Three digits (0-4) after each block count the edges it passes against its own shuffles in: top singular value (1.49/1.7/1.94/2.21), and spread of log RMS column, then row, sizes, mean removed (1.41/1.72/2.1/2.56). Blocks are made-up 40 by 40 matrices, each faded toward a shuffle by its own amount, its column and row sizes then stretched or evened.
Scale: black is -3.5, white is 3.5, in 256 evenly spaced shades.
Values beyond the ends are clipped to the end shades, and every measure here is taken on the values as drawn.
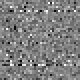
2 0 3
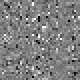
0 3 0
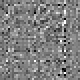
3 3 1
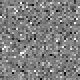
1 0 1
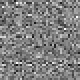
3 0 2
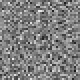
2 0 2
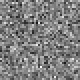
1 0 1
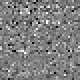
0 0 2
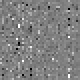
1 2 0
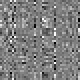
4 4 0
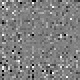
1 1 3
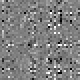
2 4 2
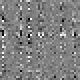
2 4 2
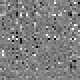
1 3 1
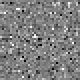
0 0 1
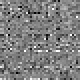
2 0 3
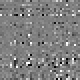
0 3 4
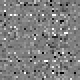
0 2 2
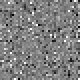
1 0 1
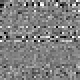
3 1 4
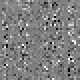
0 3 0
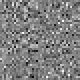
3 1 1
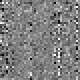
1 4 0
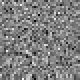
2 0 0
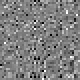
3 1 0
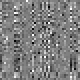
4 4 0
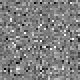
2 0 2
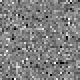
0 0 1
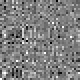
3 2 2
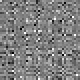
4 2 1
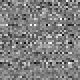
3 0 4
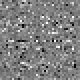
0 1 2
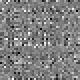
2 0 3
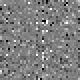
1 2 0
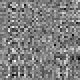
3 3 1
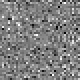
2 2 0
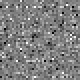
1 0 1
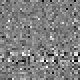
3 2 3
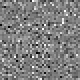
2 0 0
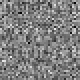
3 1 1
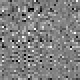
3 2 1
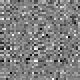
4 0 3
